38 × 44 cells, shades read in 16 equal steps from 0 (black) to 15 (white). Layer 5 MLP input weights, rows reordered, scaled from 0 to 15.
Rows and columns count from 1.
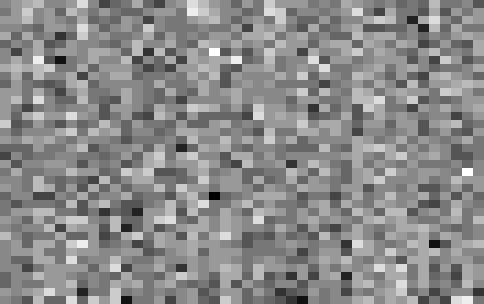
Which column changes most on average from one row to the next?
8
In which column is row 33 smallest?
37
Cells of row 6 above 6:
33
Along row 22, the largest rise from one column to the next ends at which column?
43
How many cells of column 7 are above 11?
6
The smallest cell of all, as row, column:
25, 20
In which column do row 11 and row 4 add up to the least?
39
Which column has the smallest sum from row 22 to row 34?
40
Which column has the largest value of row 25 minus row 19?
17
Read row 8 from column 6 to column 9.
1 7 8 10
